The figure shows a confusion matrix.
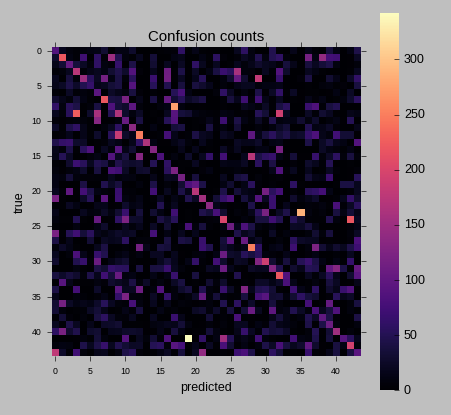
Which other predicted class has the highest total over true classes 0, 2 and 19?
20
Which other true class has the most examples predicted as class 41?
34
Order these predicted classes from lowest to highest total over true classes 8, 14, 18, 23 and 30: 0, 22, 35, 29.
22, 0, 29, 35
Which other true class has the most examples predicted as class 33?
32
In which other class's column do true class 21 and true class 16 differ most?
0
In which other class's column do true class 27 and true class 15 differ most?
28
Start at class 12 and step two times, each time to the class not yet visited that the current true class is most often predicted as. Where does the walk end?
3
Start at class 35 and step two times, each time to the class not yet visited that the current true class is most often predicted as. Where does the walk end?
6
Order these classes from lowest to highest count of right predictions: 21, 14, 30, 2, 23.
23, 2, 14, 21, 30
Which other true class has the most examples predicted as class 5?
14
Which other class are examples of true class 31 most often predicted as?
40
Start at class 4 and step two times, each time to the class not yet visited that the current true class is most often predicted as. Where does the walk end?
24
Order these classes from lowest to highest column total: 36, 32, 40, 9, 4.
4, 40, 36, 32, 9
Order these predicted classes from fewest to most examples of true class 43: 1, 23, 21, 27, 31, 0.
23, 1, 31, 27, 21, 0
